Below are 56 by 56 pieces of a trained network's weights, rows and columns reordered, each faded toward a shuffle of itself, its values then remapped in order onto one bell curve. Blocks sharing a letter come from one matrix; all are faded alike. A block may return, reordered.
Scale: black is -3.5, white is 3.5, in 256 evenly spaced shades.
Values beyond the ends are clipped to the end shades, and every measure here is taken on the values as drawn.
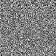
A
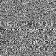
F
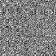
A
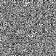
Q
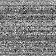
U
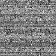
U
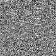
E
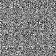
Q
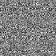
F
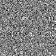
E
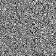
E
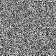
Q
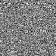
F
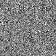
Q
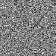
F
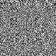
A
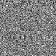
A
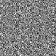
A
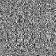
A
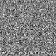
F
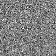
Q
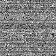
U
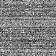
U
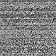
U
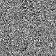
E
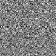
F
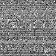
U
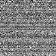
U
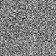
A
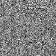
Q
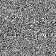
Q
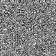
Q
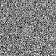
A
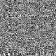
A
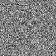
A
